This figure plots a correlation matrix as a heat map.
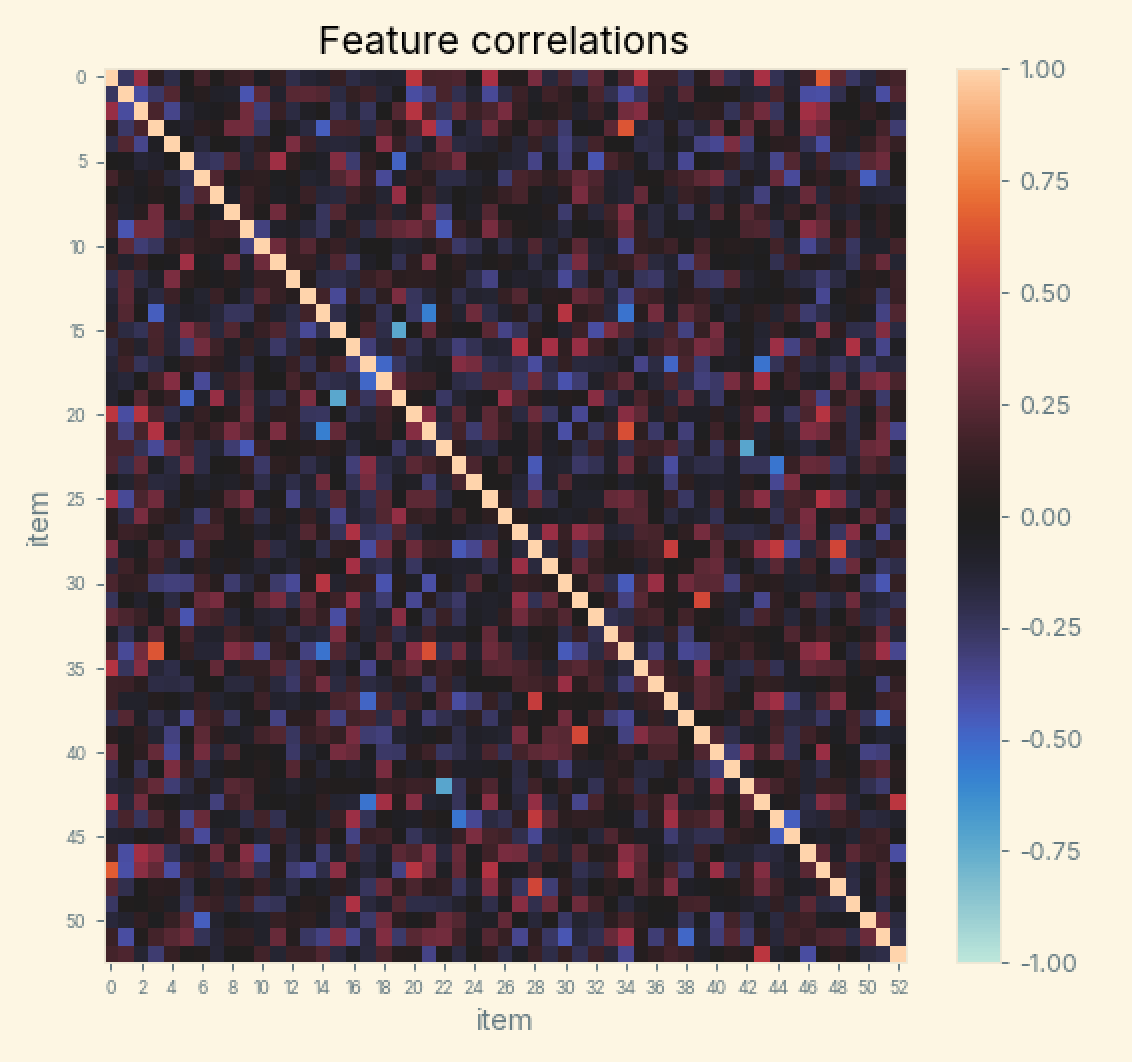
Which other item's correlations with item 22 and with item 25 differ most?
42
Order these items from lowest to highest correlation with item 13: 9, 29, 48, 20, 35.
20, 9, 48, 29, 35
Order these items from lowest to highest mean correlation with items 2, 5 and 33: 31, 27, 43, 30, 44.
44, 30, 27, 31, 43
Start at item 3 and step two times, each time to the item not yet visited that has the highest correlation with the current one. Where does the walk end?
21
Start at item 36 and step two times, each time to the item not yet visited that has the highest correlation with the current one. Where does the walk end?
14
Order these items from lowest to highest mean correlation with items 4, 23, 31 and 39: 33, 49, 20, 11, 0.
20, 0, 33, 49, 11
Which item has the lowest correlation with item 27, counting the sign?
51
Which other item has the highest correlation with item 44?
28
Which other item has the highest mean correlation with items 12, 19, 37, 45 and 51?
18
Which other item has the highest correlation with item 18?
43
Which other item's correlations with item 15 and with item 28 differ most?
19
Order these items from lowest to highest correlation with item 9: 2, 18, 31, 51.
31, 51, 18, 2
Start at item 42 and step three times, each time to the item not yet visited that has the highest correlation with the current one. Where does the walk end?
0
